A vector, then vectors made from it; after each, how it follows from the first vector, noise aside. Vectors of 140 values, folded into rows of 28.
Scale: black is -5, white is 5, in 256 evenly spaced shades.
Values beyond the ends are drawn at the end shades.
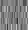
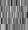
reversed, negated.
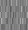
reversed, shrunk.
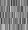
reversed, negated.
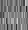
sign-scrambled.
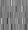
reversed, partly zeroed.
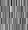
reversed, negated.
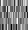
negated, scaled up.
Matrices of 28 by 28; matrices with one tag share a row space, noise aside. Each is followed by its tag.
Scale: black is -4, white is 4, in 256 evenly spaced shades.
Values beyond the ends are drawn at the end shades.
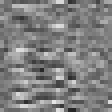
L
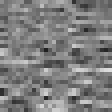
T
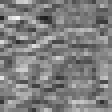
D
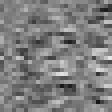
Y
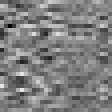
D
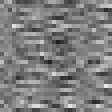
Y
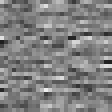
T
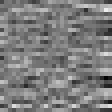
T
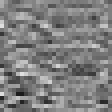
D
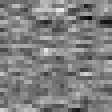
T
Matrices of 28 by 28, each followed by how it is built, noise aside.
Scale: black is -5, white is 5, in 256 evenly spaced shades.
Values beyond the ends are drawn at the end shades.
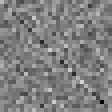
diagonal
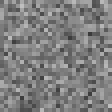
noise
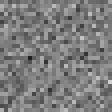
Hankel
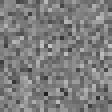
noise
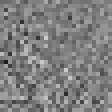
lower triangular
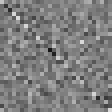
diagonal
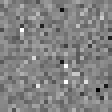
sparse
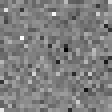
sparse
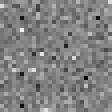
sparse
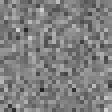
noise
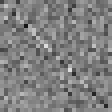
diagonal
